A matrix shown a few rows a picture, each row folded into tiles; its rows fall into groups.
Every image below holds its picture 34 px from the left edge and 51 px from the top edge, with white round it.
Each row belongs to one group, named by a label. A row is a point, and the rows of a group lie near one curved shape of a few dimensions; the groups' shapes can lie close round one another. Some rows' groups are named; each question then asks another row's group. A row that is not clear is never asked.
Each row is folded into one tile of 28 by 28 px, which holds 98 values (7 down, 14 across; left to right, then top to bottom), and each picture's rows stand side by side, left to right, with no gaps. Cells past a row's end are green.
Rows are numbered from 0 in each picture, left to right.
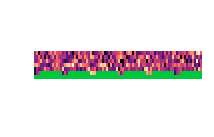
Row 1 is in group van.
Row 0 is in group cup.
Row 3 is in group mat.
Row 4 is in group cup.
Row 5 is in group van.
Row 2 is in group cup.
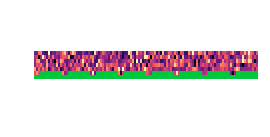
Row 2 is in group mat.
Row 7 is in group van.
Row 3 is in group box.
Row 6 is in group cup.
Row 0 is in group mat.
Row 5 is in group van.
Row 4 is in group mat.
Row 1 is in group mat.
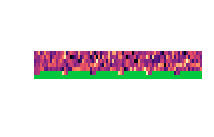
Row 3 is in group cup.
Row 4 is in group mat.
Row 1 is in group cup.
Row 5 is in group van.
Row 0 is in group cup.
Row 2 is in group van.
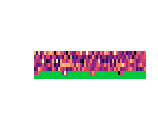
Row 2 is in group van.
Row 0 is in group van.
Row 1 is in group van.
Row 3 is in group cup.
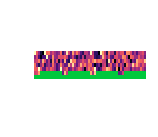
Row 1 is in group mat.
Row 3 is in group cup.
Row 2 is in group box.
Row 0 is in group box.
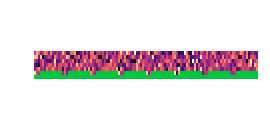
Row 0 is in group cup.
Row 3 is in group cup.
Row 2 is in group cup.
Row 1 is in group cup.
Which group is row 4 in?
mat
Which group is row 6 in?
cup
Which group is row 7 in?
mat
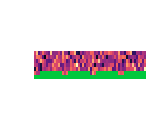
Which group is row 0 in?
cup
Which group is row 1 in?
cup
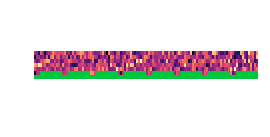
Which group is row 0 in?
van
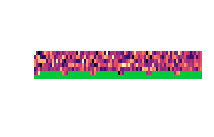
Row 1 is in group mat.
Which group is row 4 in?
cup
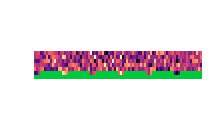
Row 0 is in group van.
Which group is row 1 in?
cup
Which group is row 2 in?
cup
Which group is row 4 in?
van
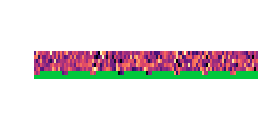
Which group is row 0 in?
cup
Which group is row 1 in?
cup
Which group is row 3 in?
van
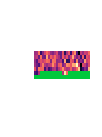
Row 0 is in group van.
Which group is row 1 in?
cup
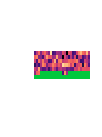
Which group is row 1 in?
van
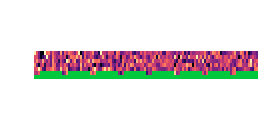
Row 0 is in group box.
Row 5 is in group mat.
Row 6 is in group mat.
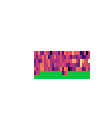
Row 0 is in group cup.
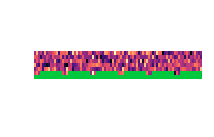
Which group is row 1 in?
van
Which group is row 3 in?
van
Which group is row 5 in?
cup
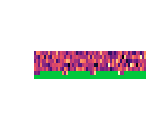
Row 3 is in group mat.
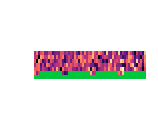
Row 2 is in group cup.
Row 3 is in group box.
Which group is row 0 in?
mat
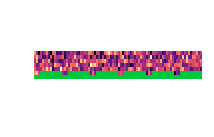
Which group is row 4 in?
cup
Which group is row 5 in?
cup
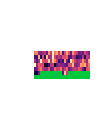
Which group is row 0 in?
van
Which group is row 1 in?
mat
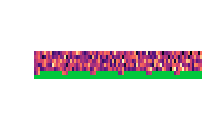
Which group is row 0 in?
mat
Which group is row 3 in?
mat
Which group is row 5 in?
cup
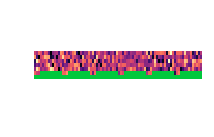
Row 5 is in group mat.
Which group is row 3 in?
cup
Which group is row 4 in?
van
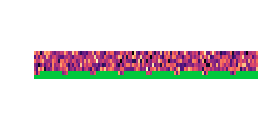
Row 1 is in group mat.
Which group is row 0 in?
van
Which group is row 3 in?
mat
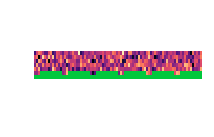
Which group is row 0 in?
mat
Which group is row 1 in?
mat
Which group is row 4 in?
cup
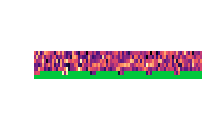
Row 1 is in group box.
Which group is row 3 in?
van
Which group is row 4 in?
van
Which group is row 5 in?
mat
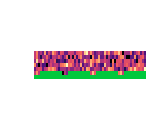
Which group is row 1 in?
van
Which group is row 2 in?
van
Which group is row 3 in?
cup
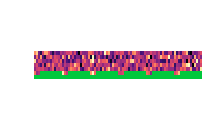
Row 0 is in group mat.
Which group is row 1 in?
mat
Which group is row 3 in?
van
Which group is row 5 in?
cup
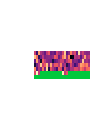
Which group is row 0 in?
mat
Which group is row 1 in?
cup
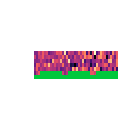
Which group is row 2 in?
cup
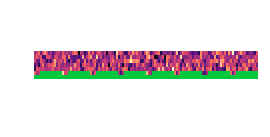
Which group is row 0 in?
cup
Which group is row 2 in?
mat
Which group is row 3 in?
van
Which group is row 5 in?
mat
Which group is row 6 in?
van
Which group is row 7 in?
mat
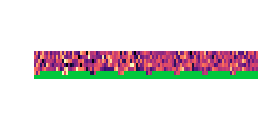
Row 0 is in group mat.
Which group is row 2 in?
van
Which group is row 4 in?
cup
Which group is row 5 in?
cup
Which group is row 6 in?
cup
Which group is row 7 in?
cup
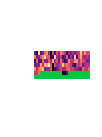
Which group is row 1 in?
van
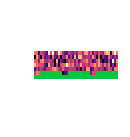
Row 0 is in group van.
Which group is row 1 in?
van
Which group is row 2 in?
van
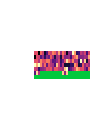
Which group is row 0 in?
van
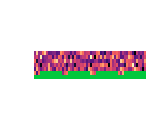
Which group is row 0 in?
mat
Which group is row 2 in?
mat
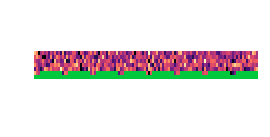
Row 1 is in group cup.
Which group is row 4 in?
mat
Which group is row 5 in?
mat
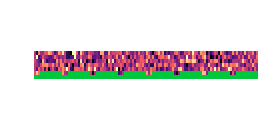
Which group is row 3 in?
cup
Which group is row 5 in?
van
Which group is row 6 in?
cup
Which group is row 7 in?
cup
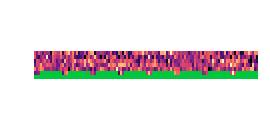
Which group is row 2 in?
cup
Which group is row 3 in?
van
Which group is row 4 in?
van
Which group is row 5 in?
cup
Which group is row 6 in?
mat
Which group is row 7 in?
van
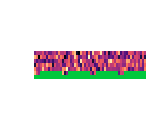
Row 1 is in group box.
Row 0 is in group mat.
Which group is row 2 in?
mat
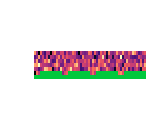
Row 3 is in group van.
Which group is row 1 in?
cup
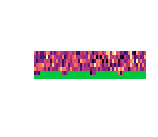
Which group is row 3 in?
box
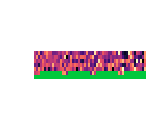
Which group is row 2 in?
mat
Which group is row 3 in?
box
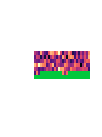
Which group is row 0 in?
van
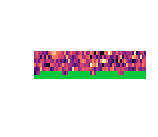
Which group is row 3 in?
mat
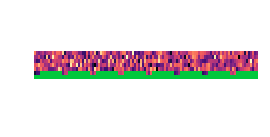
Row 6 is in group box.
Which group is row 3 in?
mat
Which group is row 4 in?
van
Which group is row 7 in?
mat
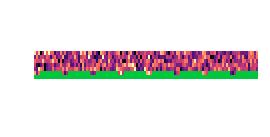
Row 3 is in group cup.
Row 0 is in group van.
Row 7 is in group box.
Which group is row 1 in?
box
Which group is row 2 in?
box
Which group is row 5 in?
mat
